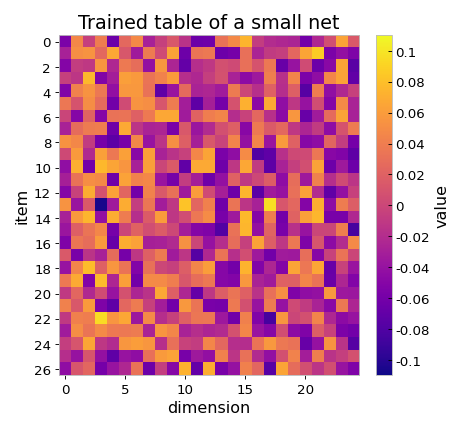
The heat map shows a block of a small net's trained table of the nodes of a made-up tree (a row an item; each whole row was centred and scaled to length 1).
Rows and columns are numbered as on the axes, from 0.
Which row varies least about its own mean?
17
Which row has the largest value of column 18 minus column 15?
8
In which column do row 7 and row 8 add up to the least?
4
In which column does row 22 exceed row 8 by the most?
3
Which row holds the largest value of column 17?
13
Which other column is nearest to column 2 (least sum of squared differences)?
19
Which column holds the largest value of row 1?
21
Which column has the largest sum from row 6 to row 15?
5
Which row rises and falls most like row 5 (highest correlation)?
15
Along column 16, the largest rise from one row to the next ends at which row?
16
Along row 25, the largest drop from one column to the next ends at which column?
10
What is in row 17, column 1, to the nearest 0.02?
-0.06
